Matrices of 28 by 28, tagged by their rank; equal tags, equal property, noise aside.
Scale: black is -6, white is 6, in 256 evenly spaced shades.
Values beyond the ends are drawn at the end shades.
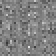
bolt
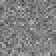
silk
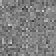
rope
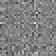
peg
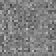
bolt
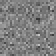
bolt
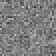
silk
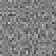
peg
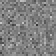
rope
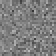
peg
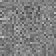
rope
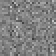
rope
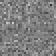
silk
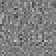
bolt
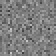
bolt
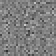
silk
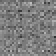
rope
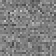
silk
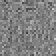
rope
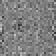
peg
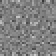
bolt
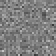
silk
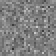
peg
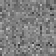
silk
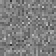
silk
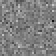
rope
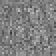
silk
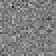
silk
